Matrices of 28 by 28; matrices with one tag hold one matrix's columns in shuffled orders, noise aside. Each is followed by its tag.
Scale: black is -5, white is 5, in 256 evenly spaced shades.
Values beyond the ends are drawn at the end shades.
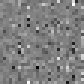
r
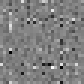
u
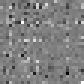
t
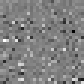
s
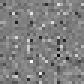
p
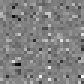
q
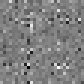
u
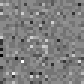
p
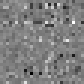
t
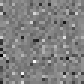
p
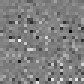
s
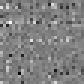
t
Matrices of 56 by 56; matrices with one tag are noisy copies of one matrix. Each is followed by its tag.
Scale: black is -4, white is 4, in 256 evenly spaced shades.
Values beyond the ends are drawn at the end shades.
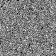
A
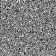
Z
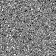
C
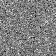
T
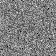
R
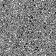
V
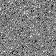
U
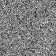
T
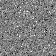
U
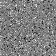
R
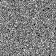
R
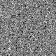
V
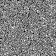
A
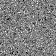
U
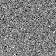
C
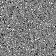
C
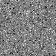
U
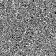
V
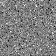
R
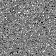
U
